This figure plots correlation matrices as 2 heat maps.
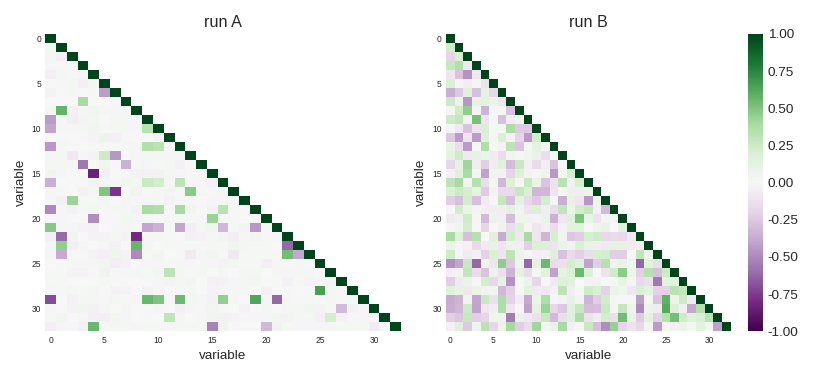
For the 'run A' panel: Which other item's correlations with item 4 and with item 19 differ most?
15
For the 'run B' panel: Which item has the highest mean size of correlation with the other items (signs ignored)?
25
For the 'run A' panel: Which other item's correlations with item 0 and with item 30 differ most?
29
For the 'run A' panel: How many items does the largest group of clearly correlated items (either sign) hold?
8
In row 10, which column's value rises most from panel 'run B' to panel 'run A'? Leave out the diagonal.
9
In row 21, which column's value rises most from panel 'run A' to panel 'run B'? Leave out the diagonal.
29
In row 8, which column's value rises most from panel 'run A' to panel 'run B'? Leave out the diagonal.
22
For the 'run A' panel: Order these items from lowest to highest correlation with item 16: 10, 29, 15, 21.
21, 15, 10, 29
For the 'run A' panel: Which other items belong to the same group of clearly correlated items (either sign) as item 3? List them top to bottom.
7, 14
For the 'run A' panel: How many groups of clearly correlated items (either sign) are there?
9
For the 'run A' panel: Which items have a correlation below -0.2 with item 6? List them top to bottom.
5, 13, 17
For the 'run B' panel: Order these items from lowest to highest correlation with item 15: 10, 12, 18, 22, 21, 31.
12, 22, 18, 10, 21, 31
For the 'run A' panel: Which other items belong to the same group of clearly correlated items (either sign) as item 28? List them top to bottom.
25
